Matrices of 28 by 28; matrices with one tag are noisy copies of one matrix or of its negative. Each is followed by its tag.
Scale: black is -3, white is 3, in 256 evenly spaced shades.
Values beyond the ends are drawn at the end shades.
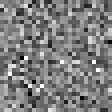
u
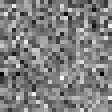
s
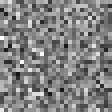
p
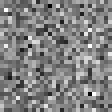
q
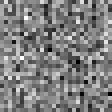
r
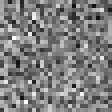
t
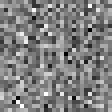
q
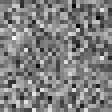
t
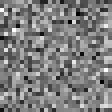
p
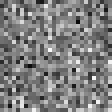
r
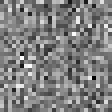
r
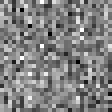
r
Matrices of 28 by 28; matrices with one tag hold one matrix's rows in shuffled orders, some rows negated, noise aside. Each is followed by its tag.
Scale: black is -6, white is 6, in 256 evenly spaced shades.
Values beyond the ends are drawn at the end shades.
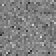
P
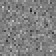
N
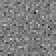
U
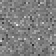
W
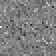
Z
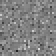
W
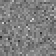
P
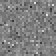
N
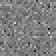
U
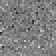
W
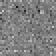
W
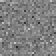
W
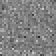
W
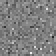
N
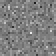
N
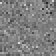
Z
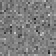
U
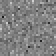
P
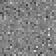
U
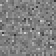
W
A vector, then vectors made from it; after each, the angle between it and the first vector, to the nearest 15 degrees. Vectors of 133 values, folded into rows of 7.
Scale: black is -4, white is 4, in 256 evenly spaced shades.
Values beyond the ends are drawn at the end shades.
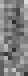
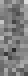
30 degrees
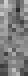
60 degrees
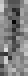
45 degrees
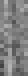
75 degrees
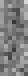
30 degrees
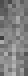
105 degrees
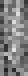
150 degrees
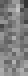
120 degrees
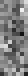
45 degrees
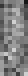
165 degrees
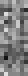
90 degrees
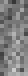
90 degrees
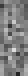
135 degrees
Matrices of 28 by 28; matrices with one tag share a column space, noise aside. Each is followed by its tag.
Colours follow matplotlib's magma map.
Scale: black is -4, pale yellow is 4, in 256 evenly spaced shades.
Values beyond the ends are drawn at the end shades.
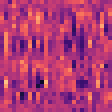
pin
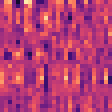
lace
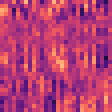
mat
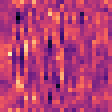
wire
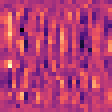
pin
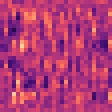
pin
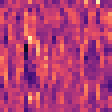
wire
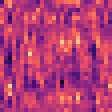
wire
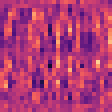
pin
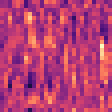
wire
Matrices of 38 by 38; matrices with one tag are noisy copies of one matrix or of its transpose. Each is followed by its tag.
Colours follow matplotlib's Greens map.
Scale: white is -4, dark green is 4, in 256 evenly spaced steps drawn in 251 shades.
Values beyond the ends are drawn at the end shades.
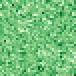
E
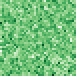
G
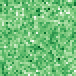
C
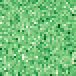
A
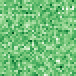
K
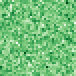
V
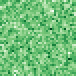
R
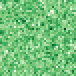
R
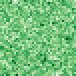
E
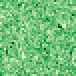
A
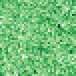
A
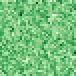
G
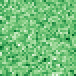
E
